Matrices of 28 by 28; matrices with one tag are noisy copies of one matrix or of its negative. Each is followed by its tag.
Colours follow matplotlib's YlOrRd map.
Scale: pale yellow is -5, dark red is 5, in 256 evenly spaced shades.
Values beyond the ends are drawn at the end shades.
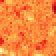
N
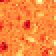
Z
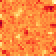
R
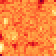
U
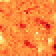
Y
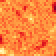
N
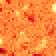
N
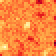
Z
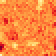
U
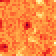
Z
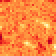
Y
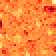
R
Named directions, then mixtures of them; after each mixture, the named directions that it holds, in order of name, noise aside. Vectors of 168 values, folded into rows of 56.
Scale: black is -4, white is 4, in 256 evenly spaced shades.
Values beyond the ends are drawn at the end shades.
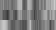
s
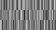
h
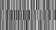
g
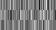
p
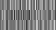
g.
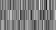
p.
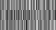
g.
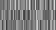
g, h.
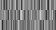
h, p.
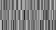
h.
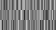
h.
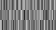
h.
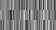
h, p.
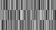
h, p.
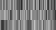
p, s.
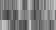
s.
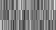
h, s.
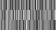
g.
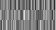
g, h.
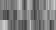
s.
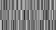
h.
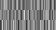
h.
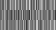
g.
